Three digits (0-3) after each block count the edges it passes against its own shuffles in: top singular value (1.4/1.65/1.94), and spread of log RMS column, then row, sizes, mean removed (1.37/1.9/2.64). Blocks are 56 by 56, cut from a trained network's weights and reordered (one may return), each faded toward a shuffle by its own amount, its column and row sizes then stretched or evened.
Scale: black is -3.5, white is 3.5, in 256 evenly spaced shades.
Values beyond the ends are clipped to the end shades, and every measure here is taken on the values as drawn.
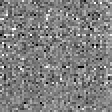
0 0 2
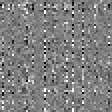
2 3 1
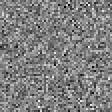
0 1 0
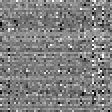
2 2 2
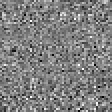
2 1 2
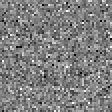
0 0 1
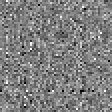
1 1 0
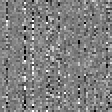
0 3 0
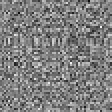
3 1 1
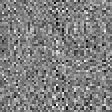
3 2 1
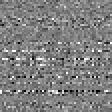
2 0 3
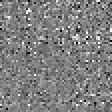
0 2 2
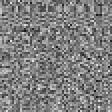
3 0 0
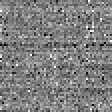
1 1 0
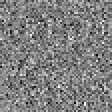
2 0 1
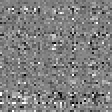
1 2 3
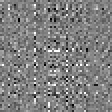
3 3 2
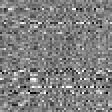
3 0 3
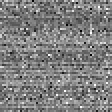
2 0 1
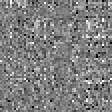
2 2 1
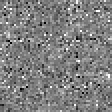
0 1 1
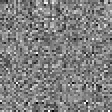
3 1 2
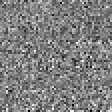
2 0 2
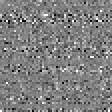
1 0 3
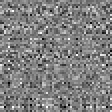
3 1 3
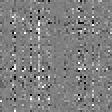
1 3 2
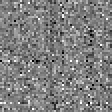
0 1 1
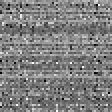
3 1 1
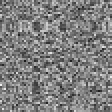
3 1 0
